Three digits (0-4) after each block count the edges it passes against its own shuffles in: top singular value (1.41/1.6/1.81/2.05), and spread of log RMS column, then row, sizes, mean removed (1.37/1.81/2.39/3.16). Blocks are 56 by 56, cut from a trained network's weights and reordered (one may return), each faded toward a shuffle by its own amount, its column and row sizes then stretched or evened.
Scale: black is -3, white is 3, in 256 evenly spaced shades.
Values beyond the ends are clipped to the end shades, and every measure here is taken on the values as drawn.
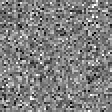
2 1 0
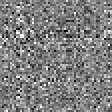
4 2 2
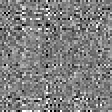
4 2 3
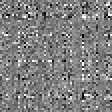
1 3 3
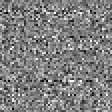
0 1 3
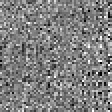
3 3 1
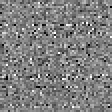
0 0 3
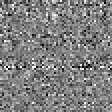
1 2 3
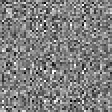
4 3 1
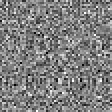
4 0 0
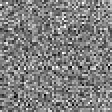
4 0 1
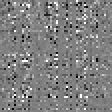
0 4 3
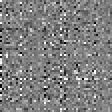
2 3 3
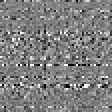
3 1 4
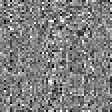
2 3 1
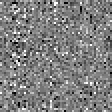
2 3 1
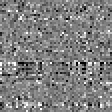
4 1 3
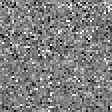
0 1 1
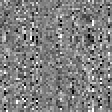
2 4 0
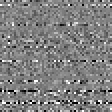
2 0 4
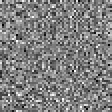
4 0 1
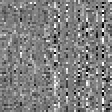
4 4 0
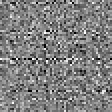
4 2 2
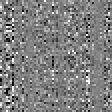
3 4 0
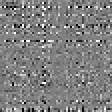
4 3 4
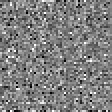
0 2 2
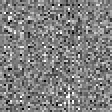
1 3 2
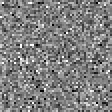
1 0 2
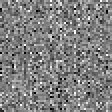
0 3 1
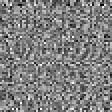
4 0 3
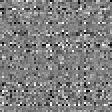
2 2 4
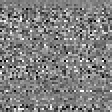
0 1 4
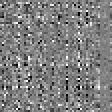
4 4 2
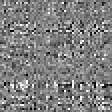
4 3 3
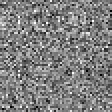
2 0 1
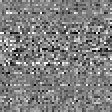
1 1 4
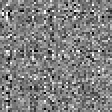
2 3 2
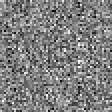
1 1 1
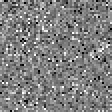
0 0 0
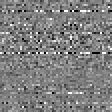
3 0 4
